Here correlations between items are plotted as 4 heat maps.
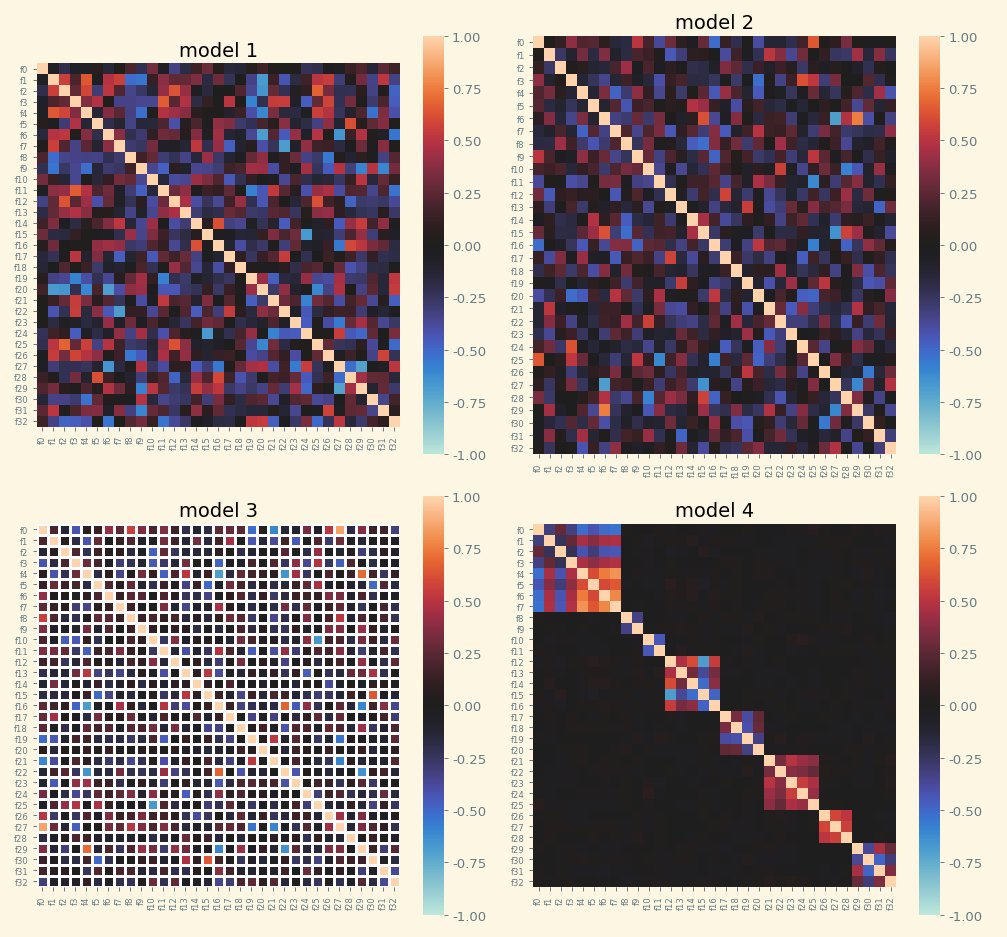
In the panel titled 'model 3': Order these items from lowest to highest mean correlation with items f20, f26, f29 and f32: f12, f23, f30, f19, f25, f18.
f25, f30, f19, f23, f12, f18
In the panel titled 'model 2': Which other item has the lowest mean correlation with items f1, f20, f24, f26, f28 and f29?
f17
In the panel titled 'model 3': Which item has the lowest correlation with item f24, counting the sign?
f13
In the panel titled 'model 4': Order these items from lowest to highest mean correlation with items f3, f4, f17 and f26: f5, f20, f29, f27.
f29, f20, f27, f5
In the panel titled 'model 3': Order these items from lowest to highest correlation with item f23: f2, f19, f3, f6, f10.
f10, f2, f6, f19, f3
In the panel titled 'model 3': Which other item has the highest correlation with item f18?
f29
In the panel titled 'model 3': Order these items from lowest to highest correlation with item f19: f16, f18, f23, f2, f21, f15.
f16, f2, f18, f15, f23, f21
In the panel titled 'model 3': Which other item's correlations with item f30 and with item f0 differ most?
f15
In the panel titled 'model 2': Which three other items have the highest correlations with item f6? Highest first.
f29, f15, f28
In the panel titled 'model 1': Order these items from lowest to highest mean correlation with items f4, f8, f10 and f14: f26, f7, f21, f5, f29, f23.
f5, f26, f21, f23, f7, f29
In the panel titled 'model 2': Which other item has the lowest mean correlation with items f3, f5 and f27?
f6
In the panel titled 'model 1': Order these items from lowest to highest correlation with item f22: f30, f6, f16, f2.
f6, f16, f2, f30
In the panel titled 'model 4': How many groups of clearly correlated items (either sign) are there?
8
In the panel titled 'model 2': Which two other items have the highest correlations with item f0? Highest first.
f25, f9
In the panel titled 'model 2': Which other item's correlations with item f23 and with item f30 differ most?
f19
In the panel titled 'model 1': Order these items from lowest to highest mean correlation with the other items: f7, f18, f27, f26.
f27, f18, f7, f26
